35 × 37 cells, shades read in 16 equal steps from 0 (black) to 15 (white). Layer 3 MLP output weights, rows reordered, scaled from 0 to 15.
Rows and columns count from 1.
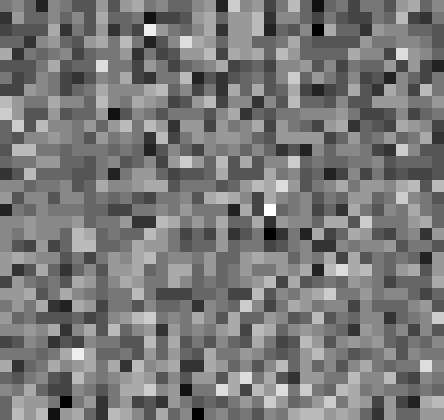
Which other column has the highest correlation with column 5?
9
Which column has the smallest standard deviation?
32
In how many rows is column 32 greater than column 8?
14
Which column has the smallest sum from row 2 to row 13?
23
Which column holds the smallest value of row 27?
33
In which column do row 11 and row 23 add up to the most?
29
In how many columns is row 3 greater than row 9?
11
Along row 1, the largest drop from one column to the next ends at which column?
19
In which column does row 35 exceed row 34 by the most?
6
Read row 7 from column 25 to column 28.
12 6 9 7
